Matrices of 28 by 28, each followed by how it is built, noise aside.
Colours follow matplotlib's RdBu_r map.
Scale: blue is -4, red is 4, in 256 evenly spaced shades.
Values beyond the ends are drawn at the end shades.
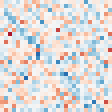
Toeplitz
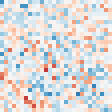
Toeplitz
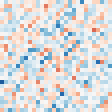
Hankel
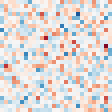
noise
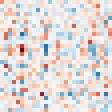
low rank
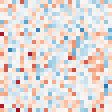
blocks
